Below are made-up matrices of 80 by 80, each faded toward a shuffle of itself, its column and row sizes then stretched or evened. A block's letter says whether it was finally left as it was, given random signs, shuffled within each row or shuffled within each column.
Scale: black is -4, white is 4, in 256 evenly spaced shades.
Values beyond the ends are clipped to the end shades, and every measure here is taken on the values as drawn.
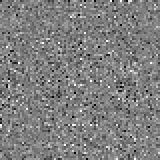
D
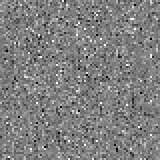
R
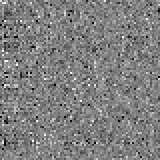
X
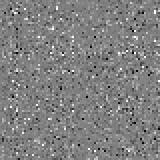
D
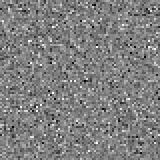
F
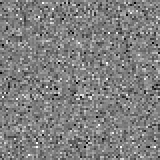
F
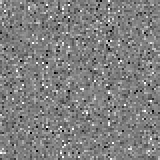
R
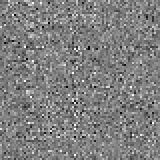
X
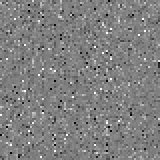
R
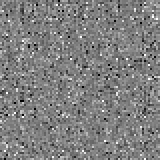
X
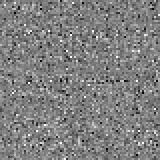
D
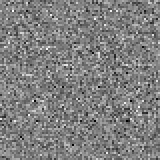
F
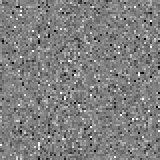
R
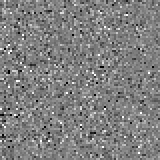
D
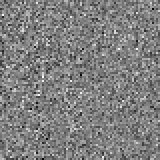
R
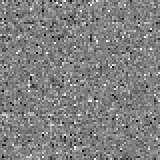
D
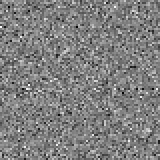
F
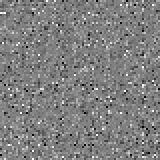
D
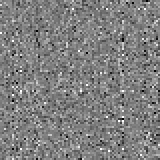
X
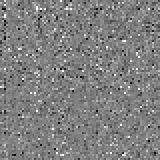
D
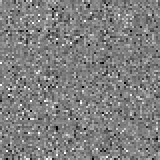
D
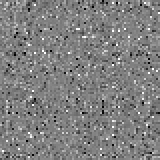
X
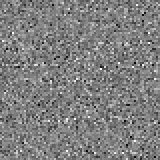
F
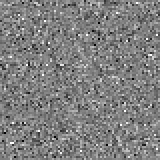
F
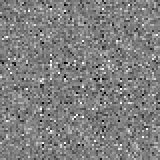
D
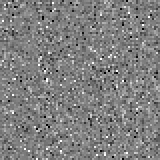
R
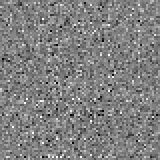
D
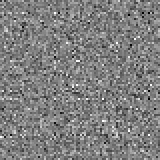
X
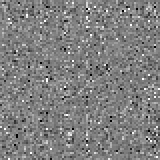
X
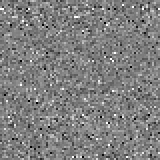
F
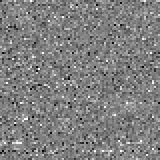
F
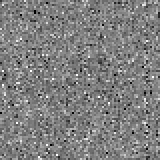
R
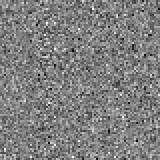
R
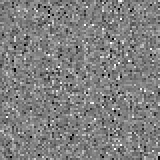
R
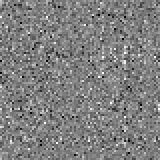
X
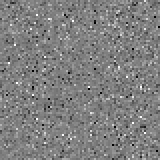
R
